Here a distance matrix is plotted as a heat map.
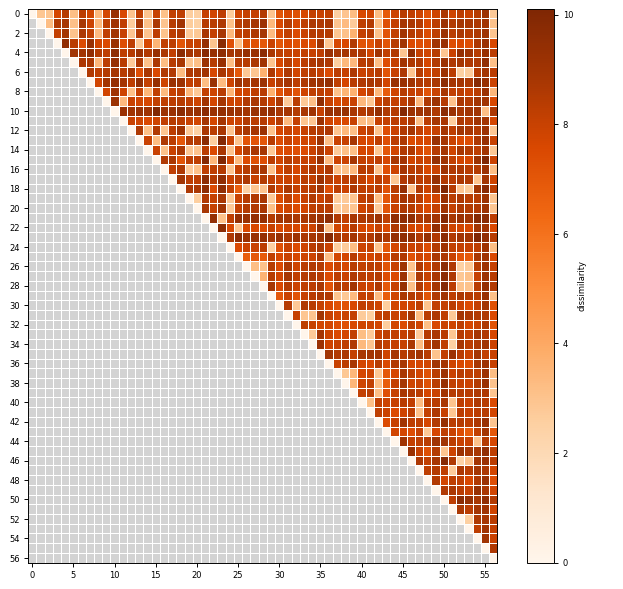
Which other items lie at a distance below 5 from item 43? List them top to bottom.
30, 32, 48
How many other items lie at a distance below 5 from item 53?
7
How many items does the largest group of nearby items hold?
17
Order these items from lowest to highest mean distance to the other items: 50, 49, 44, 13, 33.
33, 13, 44, 49, 50
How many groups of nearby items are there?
10
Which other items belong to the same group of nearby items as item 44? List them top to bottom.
17, 54
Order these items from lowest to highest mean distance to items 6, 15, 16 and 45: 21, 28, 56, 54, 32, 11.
56, 28, 32, 11, 54, 21
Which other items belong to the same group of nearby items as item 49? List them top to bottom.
35
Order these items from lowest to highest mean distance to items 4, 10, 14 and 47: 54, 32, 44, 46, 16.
16, 32, 44, 54, 46
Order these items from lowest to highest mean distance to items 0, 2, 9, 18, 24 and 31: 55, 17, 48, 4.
48, 17, 4, 55
